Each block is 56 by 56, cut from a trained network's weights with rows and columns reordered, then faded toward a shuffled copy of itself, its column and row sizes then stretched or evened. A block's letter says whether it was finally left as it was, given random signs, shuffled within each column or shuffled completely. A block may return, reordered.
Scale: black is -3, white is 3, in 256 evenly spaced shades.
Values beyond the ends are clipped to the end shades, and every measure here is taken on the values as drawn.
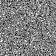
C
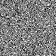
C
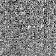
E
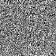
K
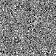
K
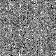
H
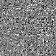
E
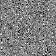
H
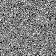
C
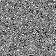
C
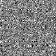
K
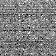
E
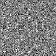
E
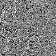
K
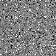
K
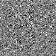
K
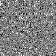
E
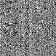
E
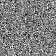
C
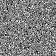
C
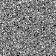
H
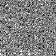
E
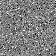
C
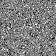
C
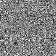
K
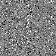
H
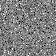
C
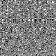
E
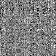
E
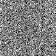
H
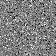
C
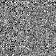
K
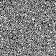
C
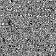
K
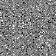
K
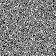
C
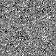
K
